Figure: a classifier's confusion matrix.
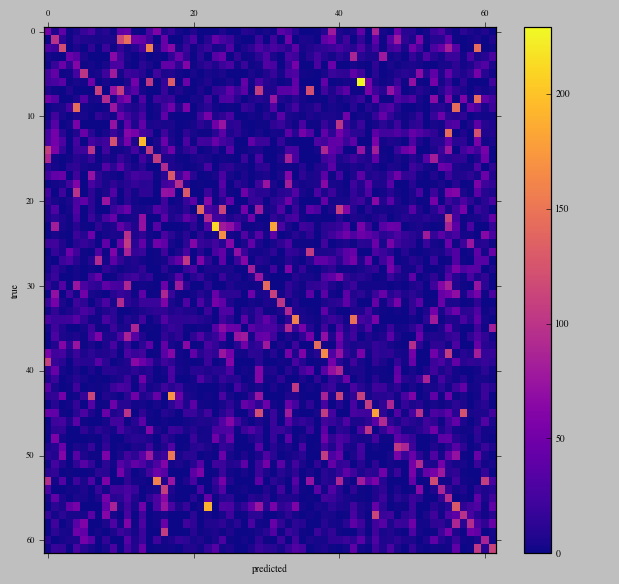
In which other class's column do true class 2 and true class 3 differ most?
14
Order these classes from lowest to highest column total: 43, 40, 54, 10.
54, 10, 43, 40
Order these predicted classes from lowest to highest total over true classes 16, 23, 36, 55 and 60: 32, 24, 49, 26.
49, 32, 26, 24
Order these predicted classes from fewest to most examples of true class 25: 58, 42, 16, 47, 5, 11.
42, 5, 16, 47, 58, 11
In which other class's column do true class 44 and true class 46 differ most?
47
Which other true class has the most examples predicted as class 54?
52
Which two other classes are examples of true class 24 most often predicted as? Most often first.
11, 52
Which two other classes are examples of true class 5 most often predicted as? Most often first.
9, 51
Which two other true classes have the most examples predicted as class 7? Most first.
27, 36
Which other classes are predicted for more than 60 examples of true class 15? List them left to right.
0, 33, 53
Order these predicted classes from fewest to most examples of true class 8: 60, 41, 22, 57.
41, 22, 60, 57
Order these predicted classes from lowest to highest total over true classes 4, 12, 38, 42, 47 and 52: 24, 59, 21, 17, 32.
32, 21, 17, 24, 59
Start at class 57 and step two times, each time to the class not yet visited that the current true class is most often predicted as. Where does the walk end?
29
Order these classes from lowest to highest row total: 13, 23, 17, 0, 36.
0, 17, 36, 13, 23
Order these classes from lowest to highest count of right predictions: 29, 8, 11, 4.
11, 4, 29, 8
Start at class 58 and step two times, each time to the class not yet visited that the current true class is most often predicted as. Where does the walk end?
22
